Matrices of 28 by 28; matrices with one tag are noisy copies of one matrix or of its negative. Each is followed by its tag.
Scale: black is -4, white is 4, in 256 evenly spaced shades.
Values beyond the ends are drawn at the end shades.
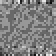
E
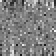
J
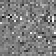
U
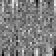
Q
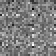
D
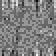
Q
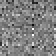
D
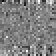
E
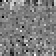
J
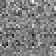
D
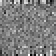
E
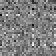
D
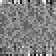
E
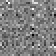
D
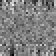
J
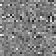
U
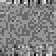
E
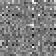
D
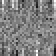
Q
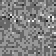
U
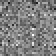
D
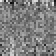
J
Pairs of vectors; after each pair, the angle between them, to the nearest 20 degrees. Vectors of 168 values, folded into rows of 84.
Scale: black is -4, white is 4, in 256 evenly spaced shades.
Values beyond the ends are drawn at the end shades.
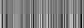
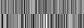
60 degrees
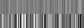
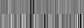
40 degrees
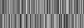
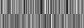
120 degrees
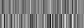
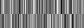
140 degrees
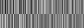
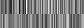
60 degrees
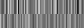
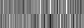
80 degrees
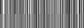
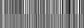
40 degrees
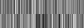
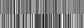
40 degrees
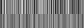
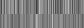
40 degrees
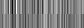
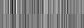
20 degrees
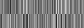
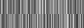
80 degrees
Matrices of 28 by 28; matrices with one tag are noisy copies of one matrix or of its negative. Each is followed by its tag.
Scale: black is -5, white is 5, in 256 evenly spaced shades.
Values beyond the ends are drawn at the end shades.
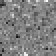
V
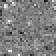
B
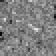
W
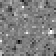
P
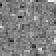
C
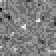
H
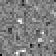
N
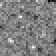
C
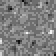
P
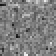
V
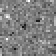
H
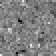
N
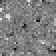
H
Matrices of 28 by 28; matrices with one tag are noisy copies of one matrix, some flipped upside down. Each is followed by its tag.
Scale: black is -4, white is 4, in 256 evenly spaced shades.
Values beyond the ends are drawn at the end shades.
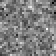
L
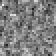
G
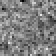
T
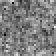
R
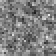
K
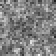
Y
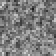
G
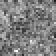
Y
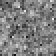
Y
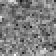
R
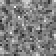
G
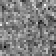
T
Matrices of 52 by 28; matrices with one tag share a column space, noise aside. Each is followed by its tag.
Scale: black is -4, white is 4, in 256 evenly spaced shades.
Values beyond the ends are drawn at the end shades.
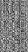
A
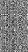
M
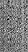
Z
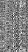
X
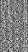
A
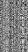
M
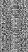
Z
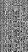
A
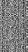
M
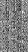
A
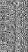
M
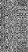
M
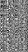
Z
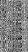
A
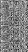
X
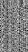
Z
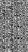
M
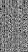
Z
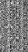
M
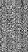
Z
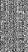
A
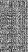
X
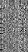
Z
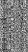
Z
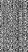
X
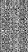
Z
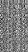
Z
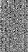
Z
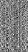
X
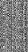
M
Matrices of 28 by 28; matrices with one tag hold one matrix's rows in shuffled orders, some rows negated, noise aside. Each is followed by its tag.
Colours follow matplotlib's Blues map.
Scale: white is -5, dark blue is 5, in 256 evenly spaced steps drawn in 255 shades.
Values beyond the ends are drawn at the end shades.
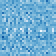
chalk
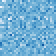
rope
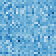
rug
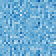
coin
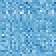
chalk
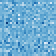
rug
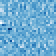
rope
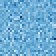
coin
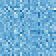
coin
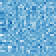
rope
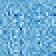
coin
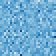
coin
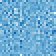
coin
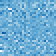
rope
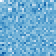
rope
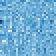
rope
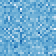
coin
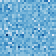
rug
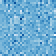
coin
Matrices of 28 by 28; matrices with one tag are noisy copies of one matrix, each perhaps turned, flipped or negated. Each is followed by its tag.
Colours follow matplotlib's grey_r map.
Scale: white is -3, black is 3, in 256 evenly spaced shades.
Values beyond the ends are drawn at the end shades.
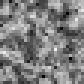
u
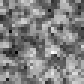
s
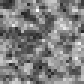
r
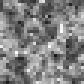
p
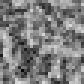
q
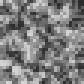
u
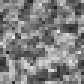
q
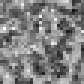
q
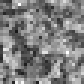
q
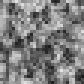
r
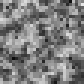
u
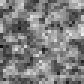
r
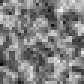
u
